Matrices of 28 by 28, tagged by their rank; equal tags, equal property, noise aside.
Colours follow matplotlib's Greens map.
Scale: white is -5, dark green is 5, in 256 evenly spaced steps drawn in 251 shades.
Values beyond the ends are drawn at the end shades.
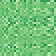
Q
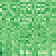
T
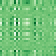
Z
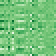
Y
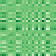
Z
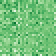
T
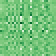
Y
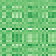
Z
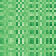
Z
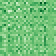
Q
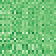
Y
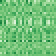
Y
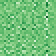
T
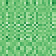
Y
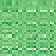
Y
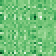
Q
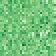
T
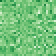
T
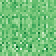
T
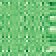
Y
